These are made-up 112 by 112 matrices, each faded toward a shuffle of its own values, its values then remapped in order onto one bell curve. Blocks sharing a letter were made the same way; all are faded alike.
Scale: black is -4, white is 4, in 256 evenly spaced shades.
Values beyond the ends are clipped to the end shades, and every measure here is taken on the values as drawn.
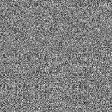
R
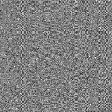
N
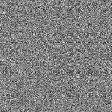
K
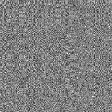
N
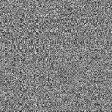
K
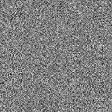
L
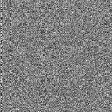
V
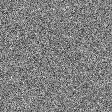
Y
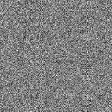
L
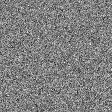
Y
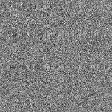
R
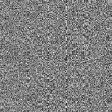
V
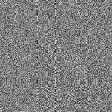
V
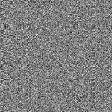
L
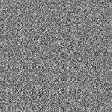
K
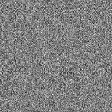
R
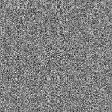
R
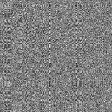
N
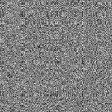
N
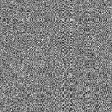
N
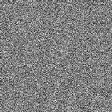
R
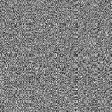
N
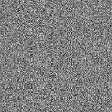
V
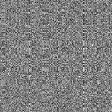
N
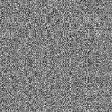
V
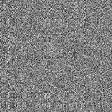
L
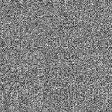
K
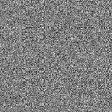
K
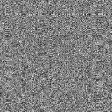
K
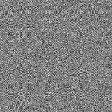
N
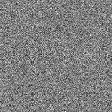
R
